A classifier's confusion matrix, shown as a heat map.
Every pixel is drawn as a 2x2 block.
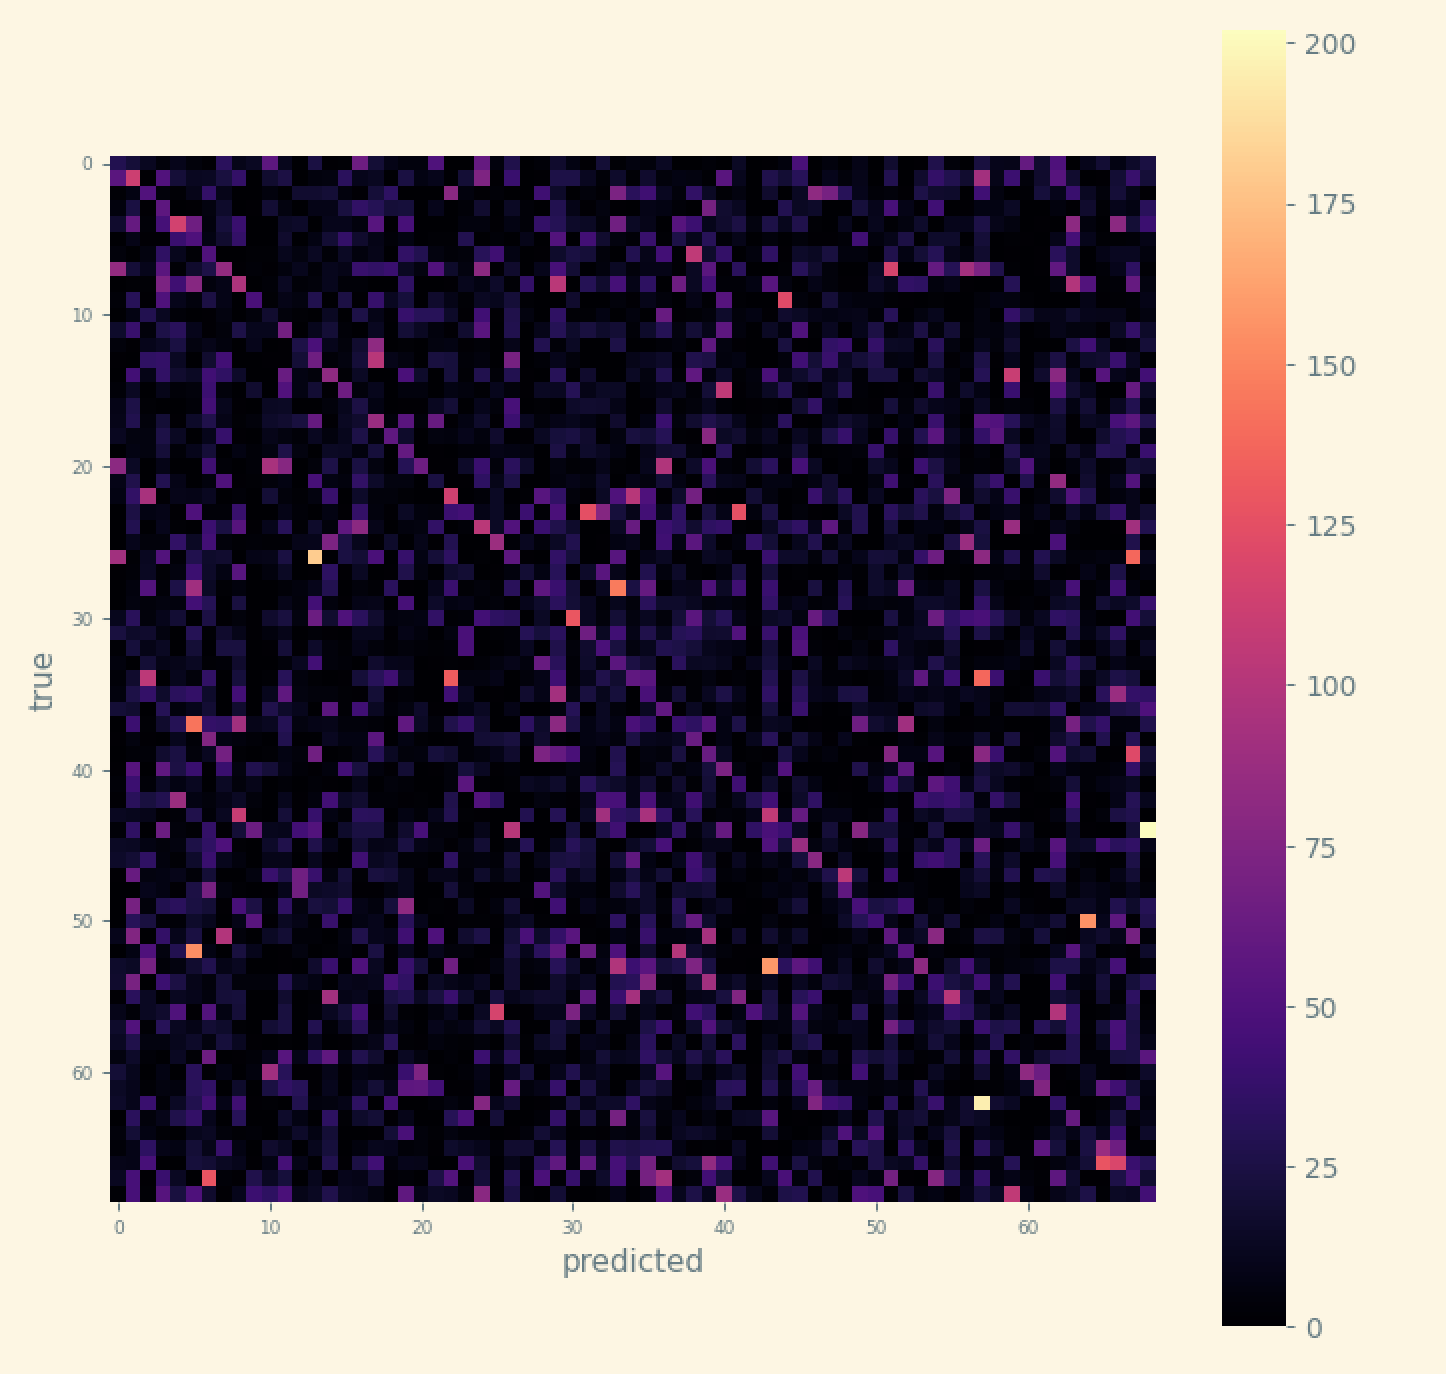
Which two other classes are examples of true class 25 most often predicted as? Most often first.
56, 14
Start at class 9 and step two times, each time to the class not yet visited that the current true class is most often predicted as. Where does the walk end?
68
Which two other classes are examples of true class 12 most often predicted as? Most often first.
17, 39
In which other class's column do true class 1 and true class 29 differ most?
24
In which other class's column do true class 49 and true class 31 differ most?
19
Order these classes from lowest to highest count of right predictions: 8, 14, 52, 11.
52, 11, 14, 8
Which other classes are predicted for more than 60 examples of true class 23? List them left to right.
31, 32, 41
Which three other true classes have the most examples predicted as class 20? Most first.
60, 61, 44
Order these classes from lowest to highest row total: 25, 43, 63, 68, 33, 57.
33, 63, 25, 57, 43, 68
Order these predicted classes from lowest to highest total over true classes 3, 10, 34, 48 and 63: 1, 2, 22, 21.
21, 1, 2, 22
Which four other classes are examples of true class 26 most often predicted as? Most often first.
13, 67, 0, 57
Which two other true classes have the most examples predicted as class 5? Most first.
52, 37
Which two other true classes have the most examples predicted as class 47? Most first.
2, 24
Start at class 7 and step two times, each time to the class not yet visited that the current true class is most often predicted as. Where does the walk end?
39
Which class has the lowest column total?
42
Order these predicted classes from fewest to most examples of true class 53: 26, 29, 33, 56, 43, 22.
26, 29, 56, 22, 33, 43
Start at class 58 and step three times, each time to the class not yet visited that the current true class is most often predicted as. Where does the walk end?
61
